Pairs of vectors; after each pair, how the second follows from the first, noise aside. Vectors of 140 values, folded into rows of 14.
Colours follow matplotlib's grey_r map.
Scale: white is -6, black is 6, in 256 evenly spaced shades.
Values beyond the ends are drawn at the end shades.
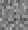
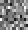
scaled up.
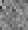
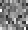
reversed, negated, scaled up.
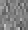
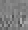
reversed, partly zeroed.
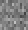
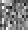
wrapped around, negated, scaled up.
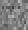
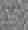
shrunk.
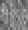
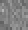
shrunk.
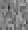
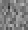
copied.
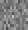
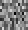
reversed, negated, scaled up.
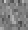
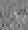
reversed, partly zeroed.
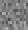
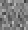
wrapped around, negated.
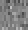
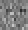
wrapped around, negated.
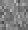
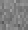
shrunk.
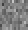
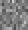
copied.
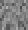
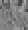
reversed, partly zeroed.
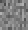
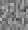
wrapped around, negated.
